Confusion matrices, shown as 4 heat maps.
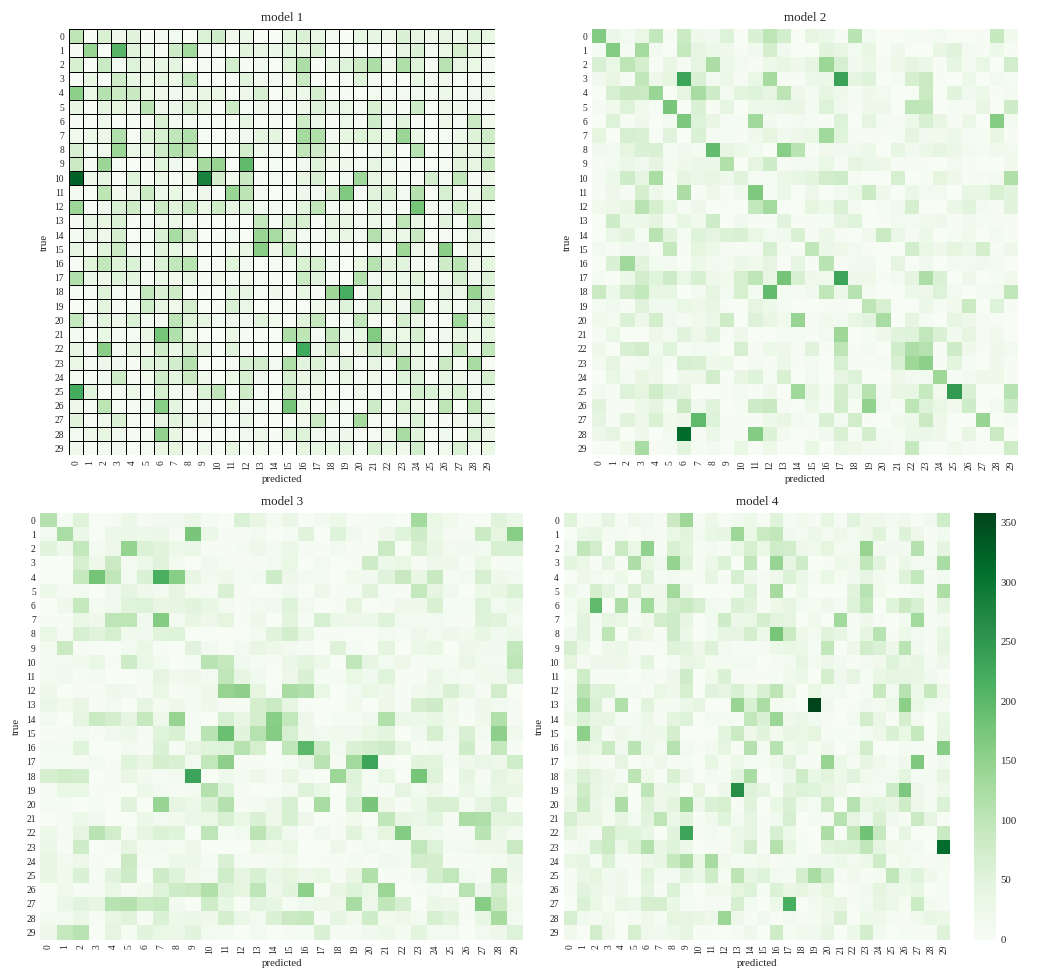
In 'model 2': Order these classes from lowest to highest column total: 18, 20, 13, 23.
20, 18, 13, 23
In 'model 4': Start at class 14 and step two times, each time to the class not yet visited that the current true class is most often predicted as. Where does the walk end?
29
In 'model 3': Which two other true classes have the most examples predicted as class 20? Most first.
17, 25
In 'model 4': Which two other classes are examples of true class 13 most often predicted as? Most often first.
19, 26
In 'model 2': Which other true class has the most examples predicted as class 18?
0
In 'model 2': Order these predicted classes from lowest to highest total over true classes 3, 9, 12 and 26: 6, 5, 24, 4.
24, 5, 4, 6
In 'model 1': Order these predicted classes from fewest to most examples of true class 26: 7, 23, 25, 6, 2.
25, 7, 23, 2, 6
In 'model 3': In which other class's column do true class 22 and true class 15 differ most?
11
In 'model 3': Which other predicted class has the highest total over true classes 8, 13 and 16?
15
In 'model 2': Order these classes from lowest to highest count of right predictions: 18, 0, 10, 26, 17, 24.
10, 26, 18, 24, 0, 17
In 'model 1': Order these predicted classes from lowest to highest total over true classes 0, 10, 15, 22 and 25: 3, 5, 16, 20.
5, 3, 20, 16
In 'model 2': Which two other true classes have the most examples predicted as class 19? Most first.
26, 25
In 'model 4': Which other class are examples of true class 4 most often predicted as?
27
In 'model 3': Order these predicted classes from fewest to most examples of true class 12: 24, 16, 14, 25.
14, 24, 25, 16
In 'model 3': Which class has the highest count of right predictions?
16
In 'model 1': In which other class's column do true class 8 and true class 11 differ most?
19
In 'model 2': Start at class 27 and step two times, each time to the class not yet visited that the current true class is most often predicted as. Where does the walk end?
16
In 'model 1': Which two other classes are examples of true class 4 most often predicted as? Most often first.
0, 2
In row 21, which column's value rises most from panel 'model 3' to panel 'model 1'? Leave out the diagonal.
6
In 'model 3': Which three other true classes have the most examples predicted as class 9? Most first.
18, 1, 26
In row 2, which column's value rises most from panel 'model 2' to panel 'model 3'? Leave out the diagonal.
5
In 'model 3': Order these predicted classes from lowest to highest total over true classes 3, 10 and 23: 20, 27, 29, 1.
1, 27, 20, 29
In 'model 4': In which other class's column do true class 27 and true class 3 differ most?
17
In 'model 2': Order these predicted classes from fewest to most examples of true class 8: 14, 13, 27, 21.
27, 21, 14, 13
